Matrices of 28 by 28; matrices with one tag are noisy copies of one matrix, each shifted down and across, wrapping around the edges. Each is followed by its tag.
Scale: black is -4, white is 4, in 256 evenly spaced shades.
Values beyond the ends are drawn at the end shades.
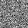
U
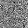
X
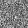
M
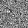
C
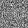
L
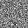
C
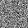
X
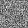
M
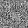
M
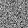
U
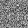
L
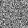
L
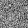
L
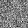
M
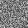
C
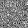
L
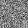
L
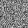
L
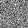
U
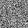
U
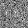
L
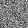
U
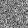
L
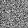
U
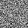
C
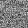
C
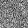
L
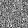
M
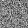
L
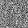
U
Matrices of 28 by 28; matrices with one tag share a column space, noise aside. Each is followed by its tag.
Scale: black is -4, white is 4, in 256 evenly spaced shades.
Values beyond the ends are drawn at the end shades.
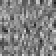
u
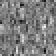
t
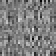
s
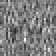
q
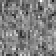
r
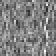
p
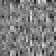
s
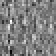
t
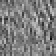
q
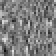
p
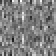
s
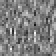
q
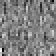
r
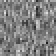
p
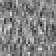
q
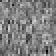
t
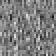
u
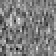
q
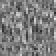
q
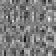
s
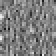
u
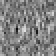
q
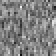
p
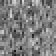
u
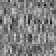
t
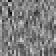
p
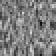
p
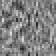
q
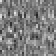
u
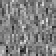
t
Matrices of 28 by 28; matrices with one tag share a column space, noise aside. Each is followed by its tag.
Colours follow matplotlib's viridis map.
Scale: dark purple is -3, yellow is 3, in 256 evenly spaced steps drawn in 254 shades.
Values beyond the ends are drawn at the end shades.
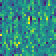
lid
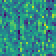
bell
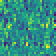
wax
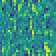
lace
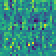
wax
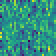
lace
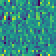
lid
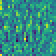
bell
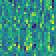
wax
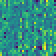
lace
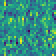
lid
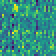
lace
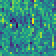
wax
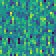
lid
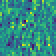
wax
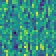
lace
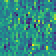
wax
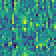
wax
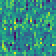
wax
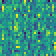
lace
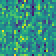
bell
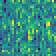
bell
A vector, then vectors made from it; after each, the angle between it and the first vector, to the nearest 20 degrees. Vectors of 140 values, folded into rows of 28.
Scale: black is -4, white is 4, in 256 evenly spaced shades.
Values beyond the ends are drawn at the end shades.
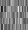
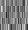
120 degrees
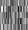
160 degrees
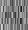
140 degrees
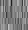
120 degrees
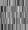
40 degrees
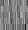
100 degrees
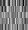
60 degrees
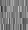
40 degrees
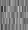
20 degrees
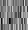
80 degrees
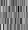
140 degrees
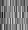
80 degrees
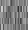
160 degrees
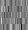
120 degrees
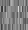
20 degrees
